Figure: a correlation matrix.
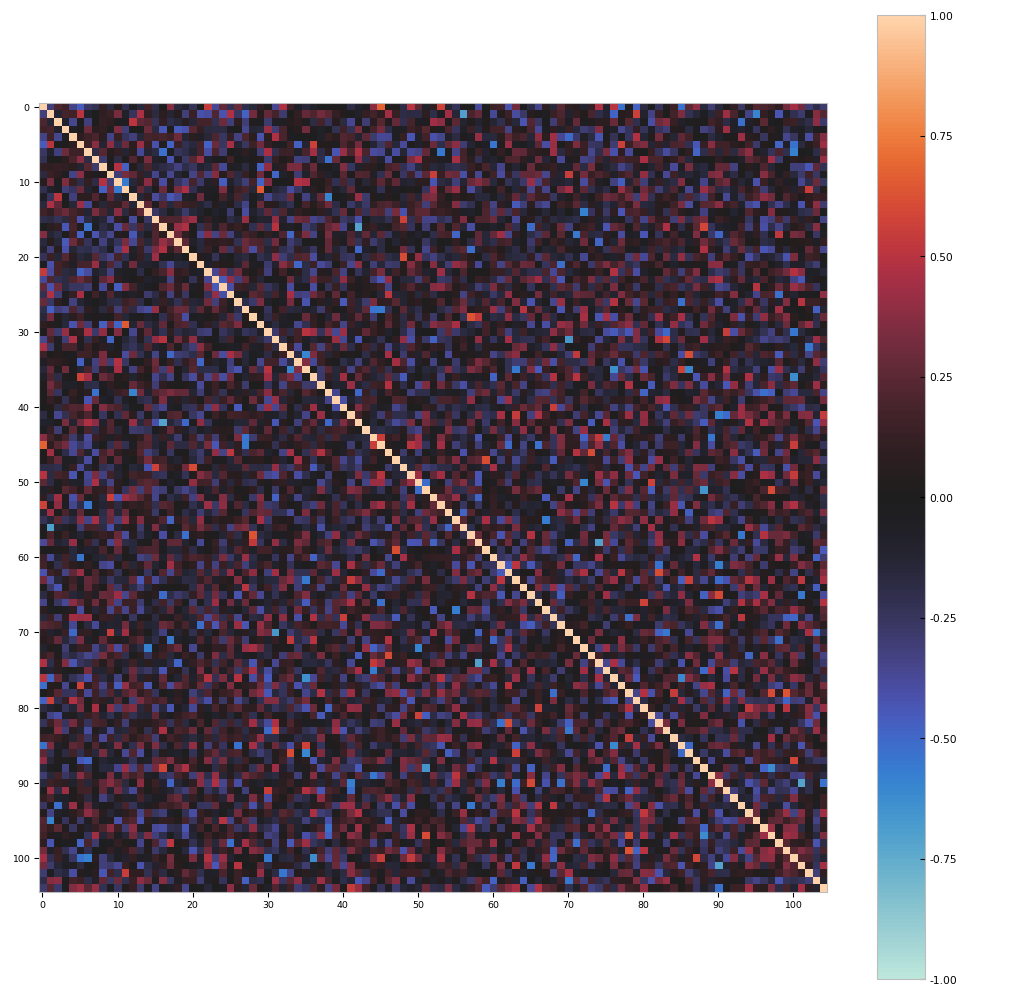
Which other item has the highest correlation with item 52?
9
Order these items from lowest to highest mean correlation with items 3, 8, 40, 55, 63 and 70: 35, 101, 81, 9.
101, 35, 81, 9
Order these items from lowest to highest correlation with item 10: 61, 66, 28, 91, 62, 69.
66, 62, 69, 61, 28, 91
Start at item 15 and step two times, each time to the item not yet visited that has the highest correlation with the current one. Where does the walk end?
20
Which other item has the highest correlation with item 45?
0
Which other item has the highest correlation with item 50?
81
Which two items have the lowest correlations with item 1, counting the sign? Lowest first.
56, 95
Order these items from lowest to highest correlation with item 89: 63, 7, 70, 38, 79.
79, 63, 7, 38, 70
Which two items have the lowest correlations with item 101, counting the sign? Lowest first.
90, 65
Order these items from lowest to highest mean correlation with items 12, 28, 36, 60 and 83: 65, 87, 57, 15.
15, 87, 65, 57
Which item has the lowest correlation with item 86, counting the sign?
35
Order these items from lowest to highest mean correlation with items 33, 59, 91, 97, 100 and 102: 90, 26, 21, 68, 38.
68, 38, 21, 90, 26
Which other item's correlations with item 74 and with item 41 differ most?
58
